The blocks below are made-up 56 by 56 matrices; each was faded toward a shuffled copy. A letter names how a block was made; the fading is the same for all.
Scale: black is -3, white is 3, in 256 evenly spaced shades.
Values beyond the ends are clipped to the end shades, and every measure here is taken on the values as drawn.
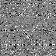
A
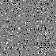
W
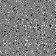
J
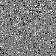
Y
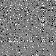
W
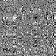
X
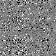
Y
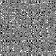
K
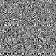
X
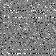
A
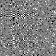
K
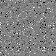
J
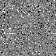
Y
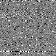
A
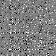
W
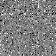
Y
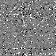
Y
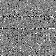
A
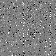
J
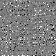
W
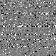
A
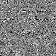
A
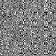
X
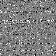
A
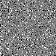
Y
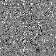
Y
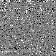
Y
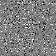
Y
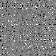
W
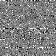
A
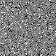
Y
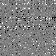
W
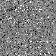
Y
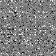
Y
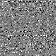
A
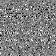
A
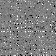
W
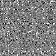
A
